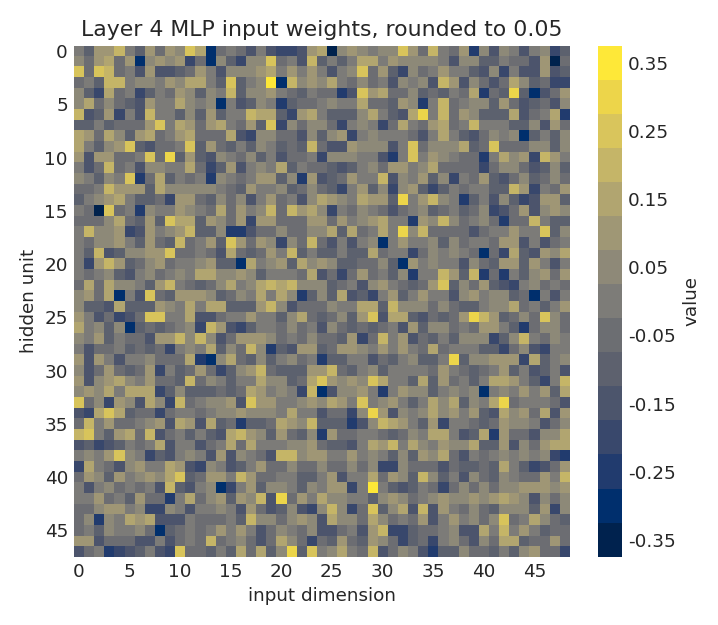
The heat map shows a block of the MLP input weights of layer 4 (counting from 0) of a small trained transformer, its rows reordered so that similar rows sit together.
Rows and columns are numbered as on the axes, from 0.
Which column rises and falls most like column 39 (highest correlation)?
17
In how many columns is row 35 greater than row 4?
22
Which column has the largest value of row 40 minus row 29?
13
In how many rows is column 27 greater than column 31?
24
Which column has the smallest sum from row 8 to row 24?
6
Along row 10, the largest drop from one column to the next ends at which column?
10
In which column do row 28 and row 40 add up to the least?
19
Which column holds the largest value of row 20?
3
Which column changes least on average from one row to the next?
37
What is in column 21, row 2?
0.1
